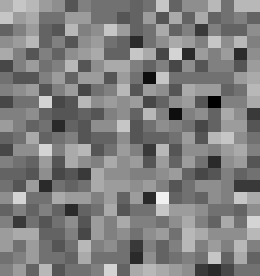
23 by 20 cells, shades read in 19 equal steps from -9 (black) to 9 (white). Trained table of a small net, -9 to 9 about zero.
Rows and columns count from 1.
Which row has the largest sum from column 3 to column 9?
13
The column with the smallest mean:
5
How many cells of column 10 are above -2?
17
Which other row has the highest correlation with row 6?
3
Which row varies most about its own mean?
9
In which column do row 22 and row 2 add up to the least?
11
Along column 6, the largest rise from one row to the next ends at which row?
19
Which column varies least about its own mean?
8
